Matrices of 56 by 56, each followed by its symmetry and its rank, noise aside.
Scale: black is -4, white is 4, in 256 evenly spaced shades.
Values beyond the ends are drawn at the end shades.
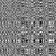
no symmetry, rank two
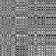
no symmetry, rank two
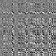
antisymmetric, rank two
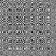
symmetric, rank two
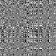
antisymmetric, rank four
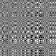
antisymmetric, rank two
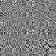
no symmetry, rank four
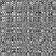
symmetric, rank three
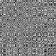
symmetric, rank four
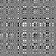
symmetric, rank two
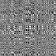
antisymmetric, rank four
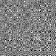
symmetric, rank four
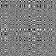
no symmetry, rank two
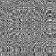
no symmetry, rank four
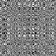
antisymmetric, rank two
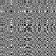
symmetric, rank two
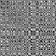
symmetric, rank two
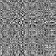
no symmetry, rank four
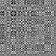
symmetric, rank three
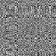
no symmetry, rank four
